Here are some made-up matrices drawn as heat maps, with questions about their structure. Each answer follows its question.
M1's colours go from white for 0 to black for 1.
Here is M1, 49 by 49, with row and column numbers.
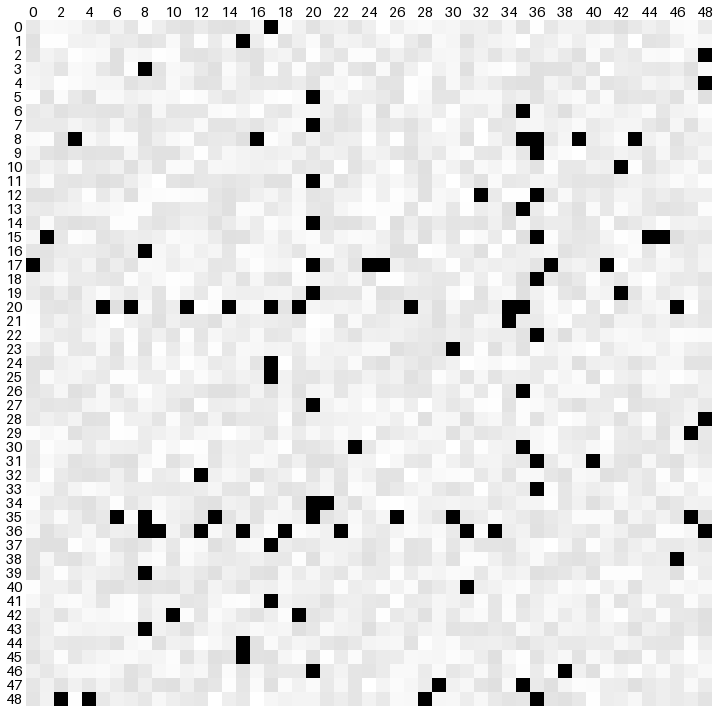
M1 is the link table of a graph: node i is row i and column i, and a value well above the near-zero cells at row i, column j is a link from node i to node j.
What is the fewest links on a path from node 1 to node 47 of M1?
5
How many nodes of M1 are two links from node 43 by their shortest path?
5
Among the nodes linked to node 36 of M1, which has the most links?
node 8
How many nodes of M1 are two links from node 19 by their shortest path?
10
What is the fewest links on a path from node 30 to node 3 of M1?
3
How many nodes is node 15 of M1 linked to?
4
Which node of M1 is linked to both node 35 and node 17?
node 20
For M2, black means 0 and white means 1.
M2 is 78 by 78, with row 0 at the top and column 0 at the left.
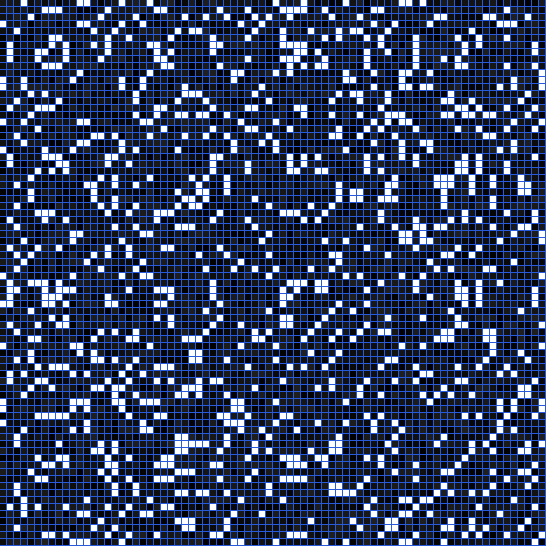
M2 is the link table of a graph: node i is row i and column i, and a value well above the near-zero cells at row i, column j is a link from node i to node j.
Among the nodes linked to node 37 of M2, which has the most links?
node 48
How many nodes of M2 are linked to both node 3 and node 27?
0
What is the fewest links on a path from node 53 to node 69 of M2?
4
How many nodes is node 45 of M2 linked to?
11
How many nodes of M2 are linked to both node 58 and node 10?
3
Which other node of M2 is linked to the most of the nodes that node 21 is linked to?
node 57
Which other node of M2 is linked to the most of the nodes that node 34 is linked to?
node 12
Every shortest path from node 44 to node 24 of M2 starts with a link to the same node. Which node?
node 47
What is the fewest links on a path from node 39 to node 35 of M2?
4
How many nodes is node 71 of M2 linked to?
11
